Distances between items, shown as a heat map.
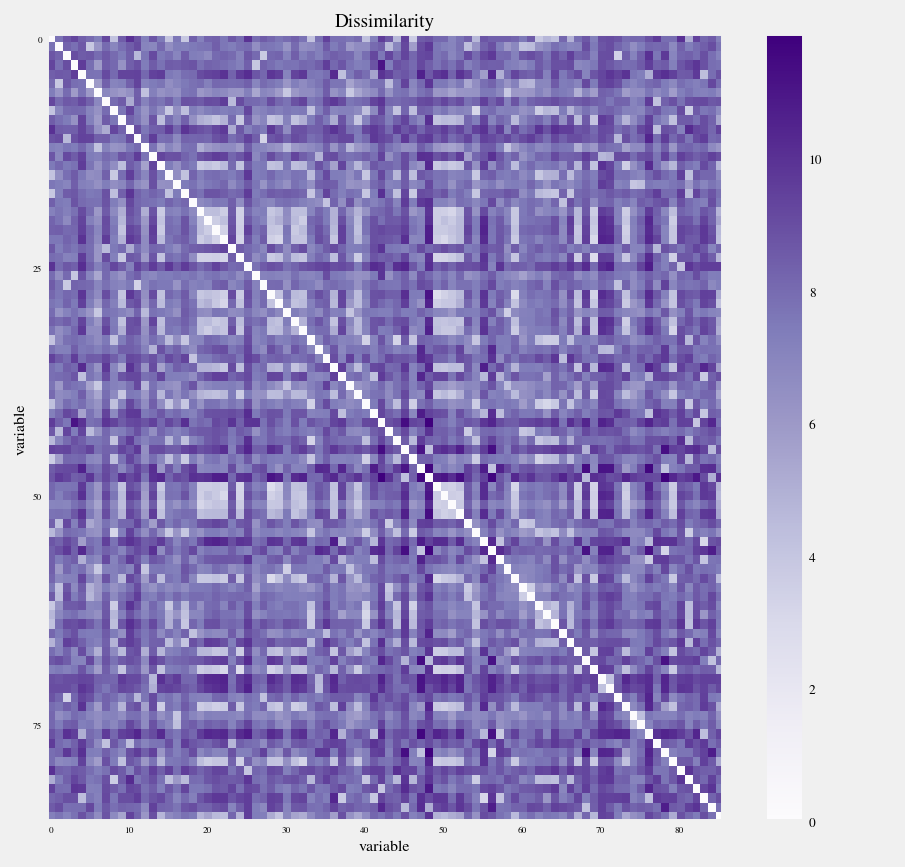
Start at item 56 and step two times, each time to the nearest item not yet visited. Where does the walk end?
47
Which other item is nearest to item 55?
83
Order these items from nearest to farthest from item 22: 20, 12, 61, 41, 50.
50, 20, 12, 61, 41
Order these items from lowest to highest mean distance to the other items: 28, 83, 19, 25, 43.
19, 28, 43, 83, 25
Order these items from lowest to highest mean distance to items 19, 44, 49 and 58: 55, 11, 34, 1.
1, 34, 11, 55
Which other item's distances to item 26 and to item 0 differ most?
3
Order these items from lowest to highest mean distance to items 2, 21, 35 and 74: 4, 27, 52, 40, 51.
51, 27, 52, 40, 4
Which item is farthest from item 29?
48
